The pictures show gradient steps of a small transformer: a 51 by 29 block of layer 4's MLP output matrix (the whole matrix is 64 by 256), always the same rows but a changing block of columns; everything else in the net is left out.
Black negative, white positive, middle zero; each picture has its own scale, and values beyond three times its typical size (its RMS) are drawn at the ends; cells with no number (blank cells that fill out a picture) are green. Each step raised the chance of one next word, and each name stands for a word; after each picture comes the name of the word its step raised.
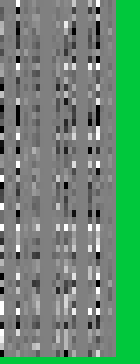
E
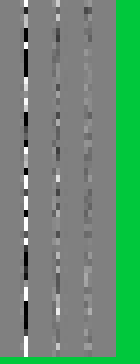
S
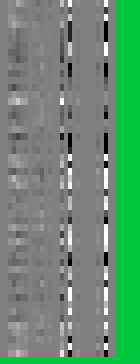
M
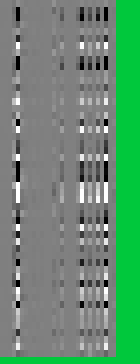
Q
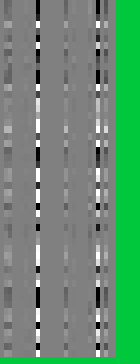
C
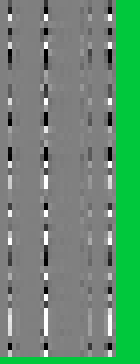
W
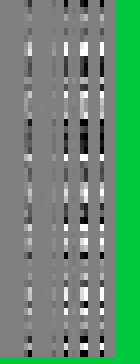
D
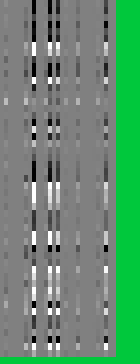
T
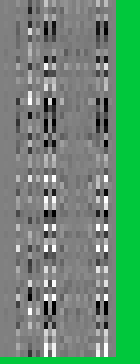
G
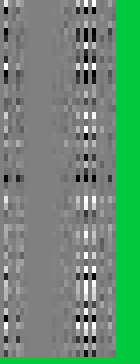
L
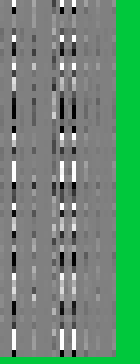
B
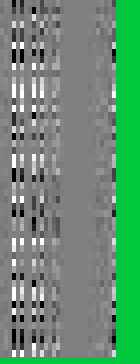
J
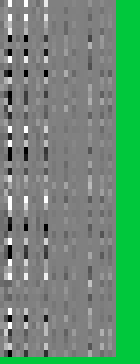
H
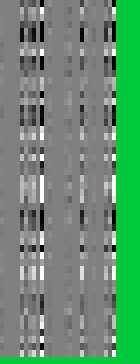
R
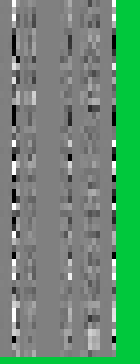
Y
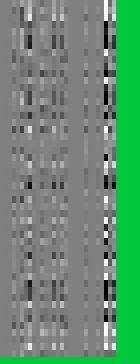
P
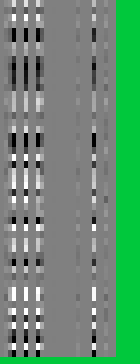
M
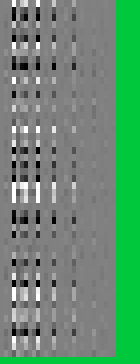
Q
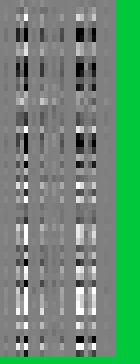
M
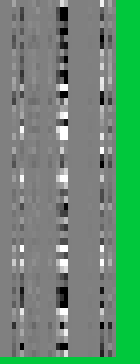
C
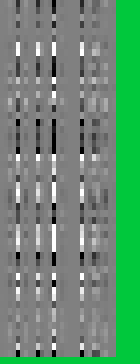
D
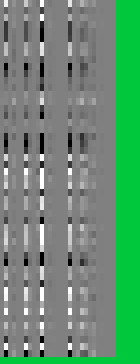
M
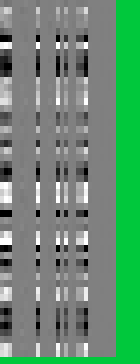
S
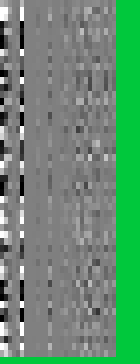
P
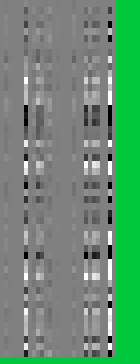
Y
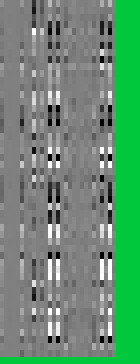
Y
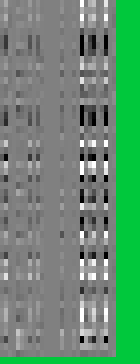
Y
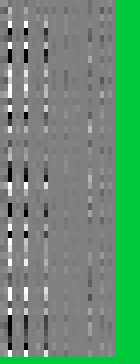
J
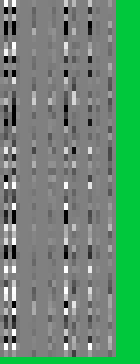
T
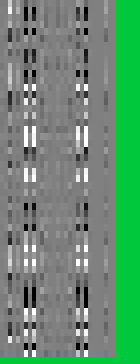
C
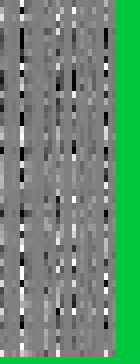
E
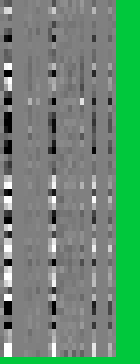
G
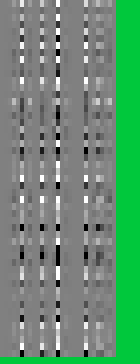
H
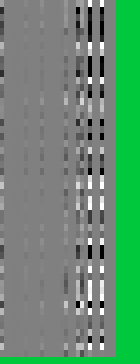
T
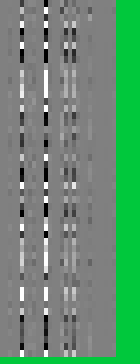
J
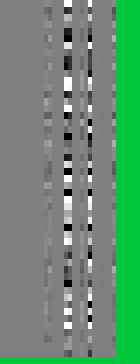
H
